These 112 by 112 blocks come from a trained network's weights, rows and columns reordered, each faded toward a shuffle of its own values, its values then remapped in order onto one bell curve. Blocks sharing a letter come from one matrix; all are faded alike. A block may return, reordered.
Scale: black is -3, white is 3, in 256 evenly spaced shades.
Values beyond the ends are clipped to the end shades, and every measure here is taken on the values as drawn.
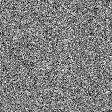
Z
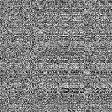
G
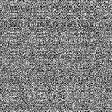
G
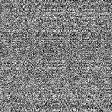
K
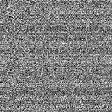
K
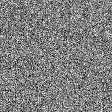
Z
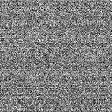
K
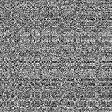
G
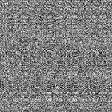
G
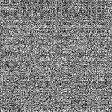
K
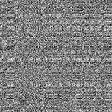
G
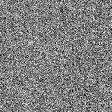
Z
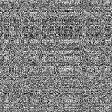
G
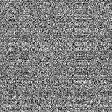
K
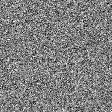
Z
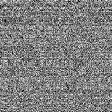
K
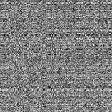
G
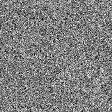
Z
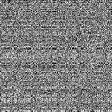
G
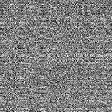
G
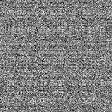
K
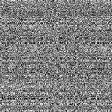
G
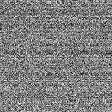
K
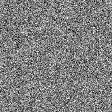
Z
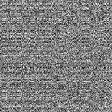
G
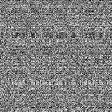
G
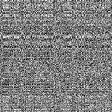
G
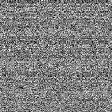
K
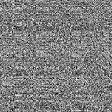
K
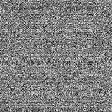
K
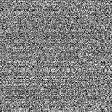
G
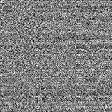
K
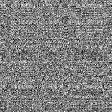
K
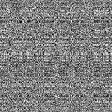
G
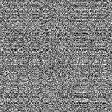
G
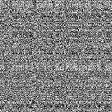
G
